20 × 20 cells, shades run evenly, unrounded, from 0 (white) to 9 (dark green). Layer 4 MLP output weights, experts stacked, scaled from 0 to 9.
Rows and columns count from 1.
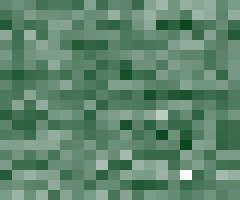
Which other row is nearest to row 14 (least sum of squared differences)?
19
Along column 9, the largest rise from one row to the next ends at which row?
18
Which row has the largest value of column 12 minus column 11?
16
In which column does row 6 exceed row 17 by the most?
9
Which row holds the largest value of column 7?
5
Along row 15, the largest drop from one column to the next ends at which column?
17
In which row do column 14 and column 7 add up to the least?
12
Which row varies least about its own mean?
6
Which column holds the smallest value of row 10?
3
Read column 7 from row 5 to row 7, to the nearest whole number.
8 6 6
